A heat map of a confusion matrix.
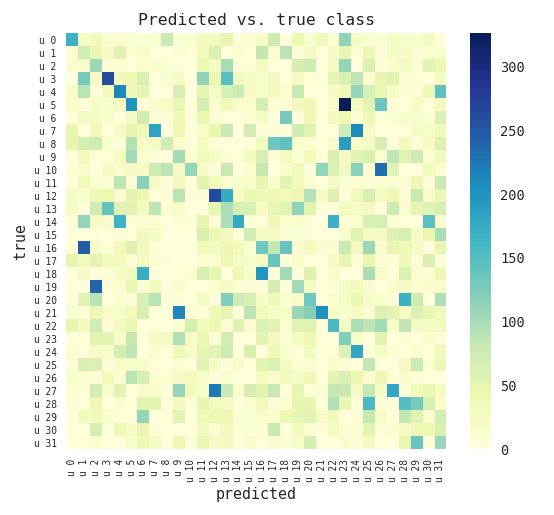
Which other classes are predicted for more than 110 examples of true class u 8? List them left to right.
u 17, u 18, u 23
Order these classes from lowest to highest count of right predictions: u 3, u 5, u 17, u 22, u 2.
u 2, u 17, u 22, u 5, u 3
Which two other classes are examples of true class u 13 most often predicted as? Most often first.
u 3, u 19
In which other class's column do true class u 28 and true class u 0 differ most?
u 25
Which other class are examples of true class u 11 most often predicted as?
u 6
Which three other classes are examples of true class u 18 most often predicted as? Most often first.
u 16, u 6, u 25
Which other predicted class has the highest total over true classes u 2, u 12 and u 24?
u 13
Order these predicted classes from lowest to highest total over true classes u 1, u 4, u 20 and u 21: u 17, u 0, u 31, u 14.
u 0, u 17, u 14, u 31
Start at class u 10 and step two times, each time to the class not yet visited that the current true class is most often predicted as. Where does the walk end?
u 5
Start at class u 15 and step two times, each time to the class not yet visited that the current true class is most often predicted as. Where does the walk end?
u 29
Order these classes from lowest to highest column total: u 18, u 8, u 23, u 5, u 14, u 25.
u 8, u 14, u 18, u 5, u 25, u 23
